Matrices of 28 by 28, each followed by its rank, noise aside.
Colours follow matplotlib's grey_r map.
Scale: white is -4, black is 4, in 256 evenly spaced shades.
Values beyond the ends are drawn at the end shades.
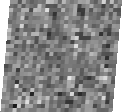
six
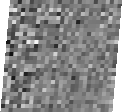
three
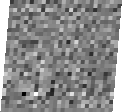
six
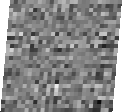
five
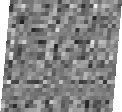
three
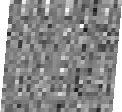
four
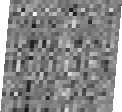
three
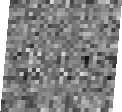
six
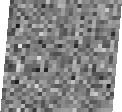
five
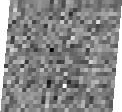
five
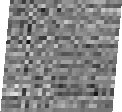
three
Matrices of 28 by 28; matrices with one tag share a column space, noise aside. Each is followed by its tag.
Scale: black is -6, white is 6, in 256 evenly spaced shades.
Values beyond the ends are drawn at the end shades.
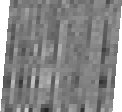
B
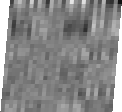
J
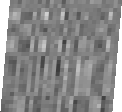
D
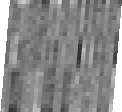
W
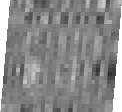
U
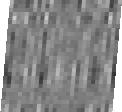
U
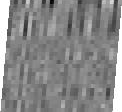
J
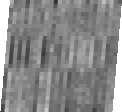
W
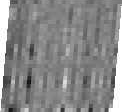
B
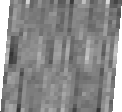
W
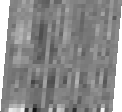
B
